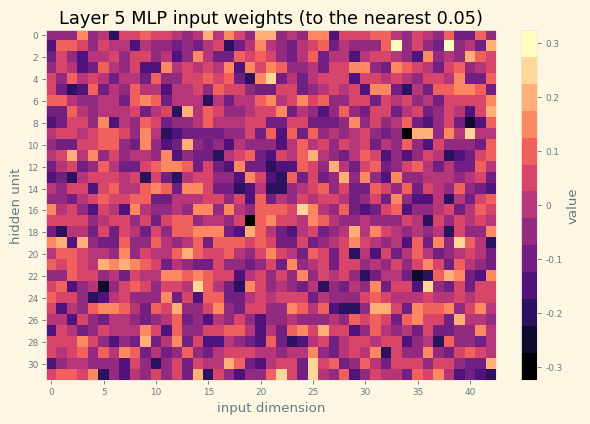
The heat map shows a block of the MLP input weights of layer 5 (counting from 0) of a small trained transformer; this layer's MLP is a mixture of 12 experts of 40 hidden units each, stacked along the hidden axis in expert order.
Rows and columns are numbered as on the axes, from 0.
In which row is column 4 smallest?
24
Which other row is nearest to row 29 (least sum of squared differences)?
21
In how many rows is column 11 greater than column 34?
15
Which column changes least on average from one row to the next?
20
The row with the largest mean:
25
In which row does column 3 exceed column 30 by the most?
22
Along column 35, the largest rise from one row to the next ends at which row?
9
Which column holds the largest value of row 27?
26
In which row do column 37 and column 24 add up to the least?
28
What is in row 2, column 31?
0.05
